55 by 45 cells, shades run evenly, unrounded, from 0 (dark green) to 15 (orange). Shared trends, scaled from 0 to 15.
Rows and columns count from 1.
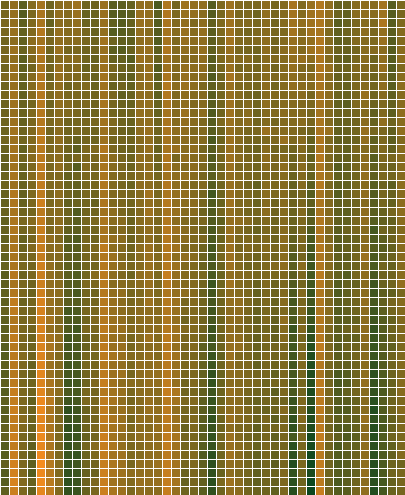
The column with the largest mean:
5
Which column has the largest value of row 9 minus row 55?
35
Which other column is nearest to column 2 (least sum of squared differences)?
12
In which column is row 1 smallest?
18
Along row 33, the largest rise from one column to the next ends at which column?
36
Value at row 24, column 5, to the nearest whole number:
11
